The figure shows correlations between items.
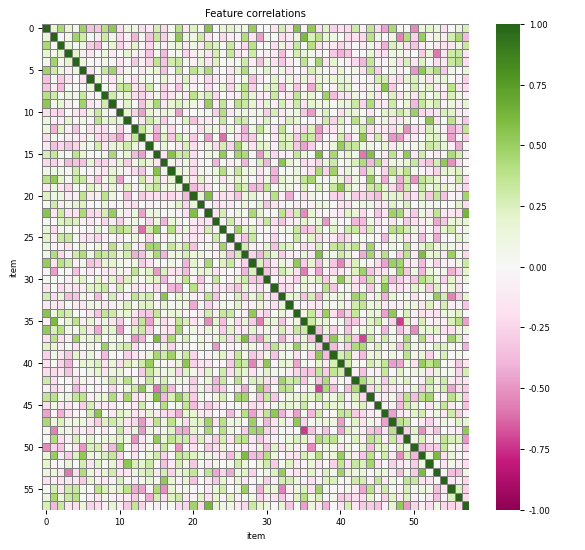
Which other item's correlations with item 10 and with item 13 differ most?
24
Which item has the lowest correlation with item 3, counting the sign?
53
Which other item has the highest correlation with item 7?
46
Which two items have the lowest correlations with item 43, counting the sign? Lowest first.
37, 15
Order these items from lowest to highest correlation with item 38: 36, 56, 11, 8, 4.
4, 56, 36, 11, 8
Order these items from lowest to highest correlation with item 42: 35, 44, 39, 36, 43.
35, 39, 36, 44, 43
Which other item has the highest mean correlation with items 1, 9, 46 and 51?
27
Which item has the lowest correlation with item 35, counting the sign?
48
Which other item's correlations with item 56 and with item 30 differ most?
40
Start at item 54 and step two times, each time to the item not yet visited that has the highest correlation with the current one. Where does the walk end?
32
